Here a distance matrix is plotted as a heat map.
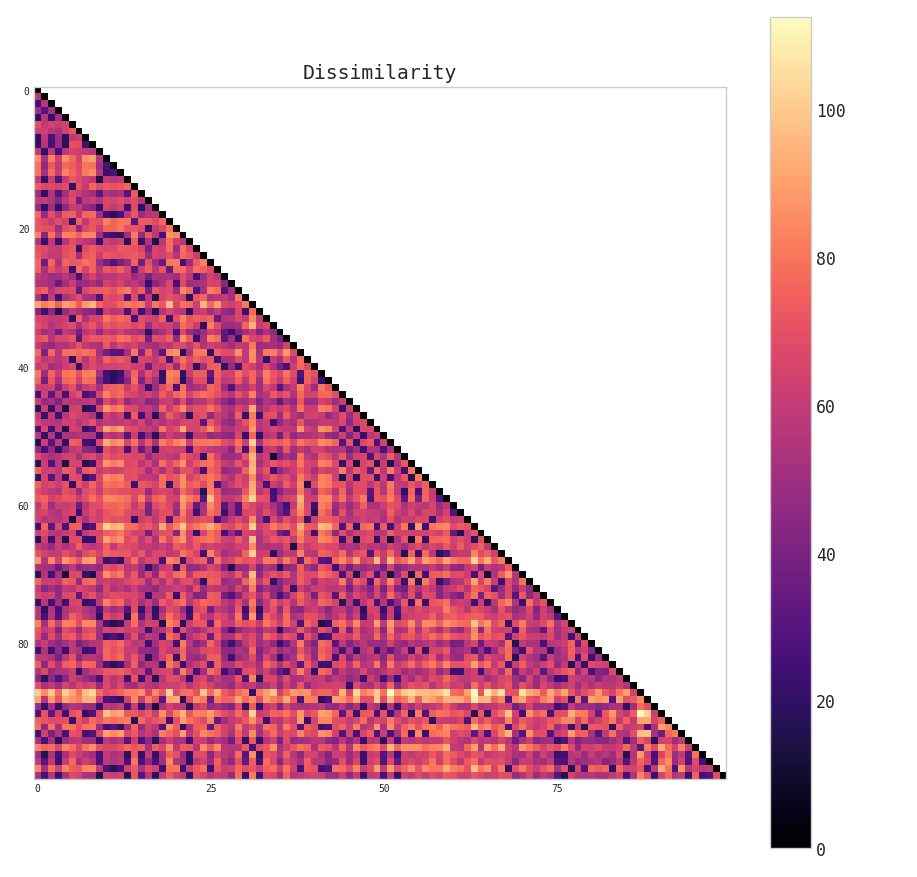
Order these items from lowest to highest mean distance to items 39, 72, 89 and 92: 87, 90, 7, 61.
7, 61, 90, 87
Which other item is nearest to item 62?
5
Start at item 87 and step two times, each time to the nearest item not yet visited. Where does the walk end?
95
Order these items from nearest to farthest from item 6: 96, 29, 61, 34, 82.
61, 29, 82, 34, 96
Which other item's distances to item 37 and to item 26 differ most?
66
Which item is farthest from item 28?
88
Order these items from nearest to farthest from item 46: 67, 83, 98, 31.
67, 83, 98, 31
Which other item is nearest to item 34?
53
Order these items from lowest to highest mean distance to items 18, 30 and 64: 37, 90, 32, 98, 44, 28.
32, 28, 98, 37, 44, 90
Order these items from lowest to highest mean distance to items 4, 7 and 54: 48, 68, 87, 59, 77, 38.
48, 59, 38, 77, 68, 87
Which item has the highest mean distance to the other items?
87
